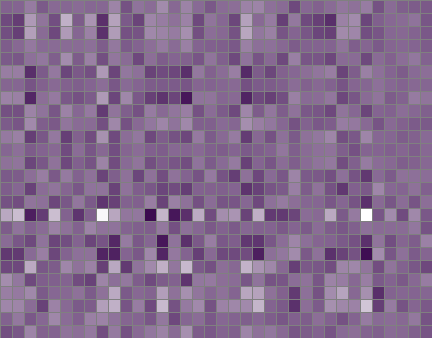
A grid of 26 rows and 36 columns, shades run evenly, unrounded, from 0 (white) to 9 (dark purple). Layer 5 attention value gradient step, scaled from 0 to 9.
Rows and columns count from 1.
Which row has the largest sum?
20
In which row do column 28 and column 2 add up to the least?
17
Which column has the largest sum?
24
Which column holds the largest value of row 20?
31
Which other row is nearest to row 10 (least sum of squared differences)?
26
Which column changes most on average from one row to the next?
9
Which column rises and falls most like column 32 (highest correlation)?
25
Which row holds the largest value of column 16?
8
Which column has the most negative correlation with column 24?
35
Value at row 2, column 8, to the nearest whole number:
4
